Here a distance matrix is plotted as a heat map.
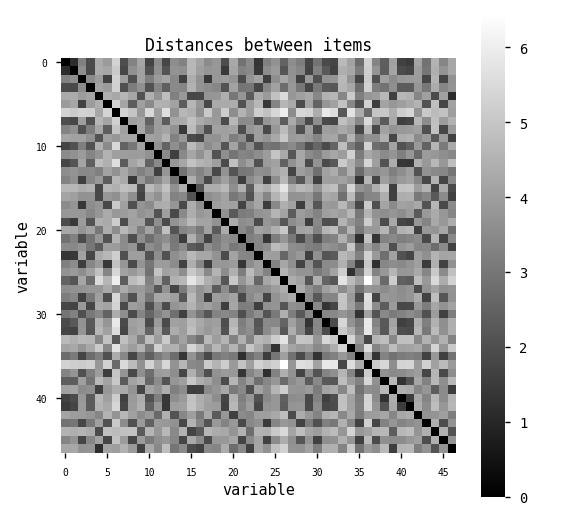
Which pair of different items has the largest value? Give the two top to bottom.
26, 36
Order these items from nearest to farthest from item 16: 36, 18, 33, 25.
33, 36, 18, 25
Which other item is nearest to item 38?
40
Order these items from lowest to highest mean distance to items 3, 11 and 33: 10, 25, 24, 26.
10, 24, 26, 25
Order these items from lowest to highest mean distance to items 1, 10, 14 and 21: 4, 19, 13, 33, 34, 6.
19, 13, 34, 4, 33, 6
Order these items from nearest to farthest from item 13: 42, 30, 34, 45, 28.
42, 30, 45, 28, 34
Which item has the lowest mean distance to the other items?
35
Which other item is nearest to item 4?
46
